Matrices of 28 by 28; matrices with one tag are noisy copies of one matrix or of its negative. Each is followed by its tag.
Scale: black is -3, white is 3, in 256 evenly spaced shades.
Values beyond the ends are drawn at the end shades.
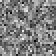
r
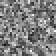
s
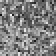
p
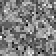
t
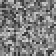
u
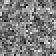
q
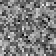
s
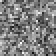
s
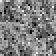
t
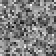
s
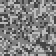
s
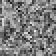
u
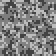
t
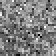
p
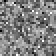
s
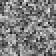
t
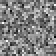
s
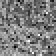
p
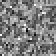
r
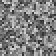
q
